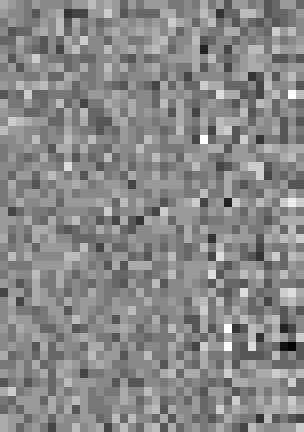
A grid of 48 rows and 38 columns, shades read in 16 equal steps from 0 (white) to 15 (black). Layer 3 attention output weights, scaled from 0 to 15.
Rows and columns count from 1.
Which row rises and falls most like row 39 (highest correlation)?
37
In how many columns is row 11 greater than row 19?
17
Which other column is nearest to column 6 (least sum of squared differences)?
18
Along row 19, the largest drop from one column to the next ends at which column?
9
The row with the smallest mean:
23
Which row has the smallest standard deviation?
22
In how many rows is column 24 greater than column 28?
19
